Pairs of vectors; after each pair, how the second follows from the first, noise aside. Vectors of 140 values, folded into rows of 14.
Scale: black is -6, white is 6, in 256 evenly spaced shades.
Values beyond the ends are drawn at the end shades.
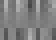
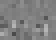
wrapped around, partly zeroed.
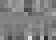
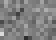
shuffled.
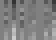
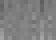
reversed, negated, shrunk.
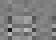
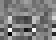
negated, scaled up.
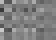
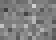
shuffled.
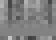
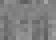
reversed, shrunk.
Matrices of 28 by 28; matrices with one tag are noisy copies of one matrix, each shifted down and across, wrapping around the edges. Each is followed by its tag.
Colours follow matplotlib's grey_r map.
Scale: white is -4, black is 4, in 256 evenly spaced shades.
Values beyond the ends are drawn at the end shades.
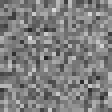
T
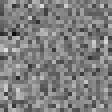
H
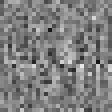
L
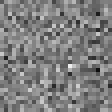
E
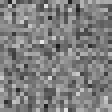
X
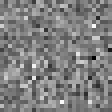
X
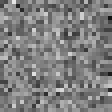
E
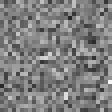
E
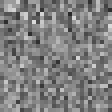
L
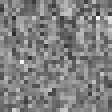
L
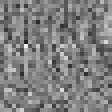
L
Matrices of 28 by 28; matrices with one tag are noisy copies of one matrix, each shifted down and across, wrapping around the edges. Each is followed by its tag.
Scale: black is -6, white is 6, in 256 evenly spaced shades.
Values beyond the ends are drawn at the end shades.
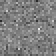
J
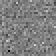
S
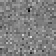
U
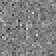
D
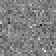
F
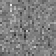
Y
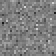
S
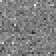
J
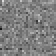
J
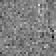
Y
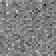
D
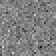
D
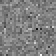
F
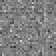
S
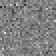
F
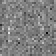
D
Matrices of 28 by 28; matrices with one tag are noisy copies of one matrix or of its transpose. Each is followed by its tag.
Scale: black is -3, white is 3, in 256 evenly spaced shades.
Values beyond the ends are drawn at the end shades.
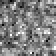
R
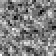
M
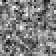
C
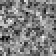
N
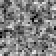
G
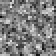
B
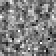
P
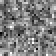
G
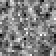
P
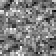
P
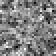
P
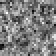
C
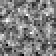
B
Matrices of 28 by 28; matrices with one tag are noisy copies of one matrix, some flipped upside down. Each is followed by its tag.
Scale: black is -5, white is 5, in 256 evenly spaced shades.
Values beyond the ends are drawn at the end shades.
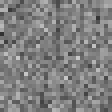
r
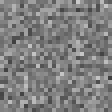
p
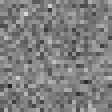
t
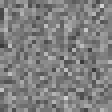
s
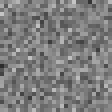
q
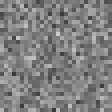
p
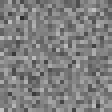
p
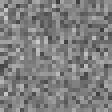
q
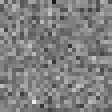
p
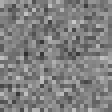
t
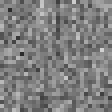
r
